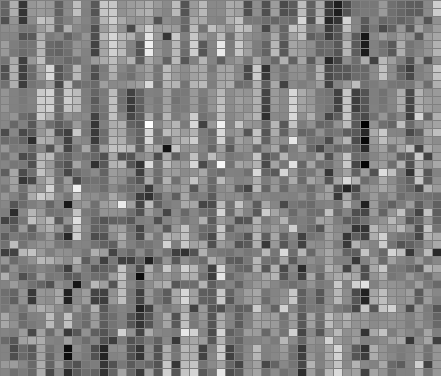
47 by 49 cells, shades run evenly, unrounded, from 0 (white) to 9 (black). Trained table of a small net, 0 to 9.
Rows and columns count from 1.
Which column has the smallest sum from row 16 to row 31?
25
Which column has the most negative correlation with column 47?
48
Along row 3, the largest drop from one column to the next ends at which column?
39
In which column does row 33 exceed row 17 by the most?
17
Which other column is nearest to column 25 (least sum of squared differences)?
22
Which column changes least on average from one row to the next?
10
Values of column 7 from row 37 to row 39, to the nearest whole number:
3 3 4
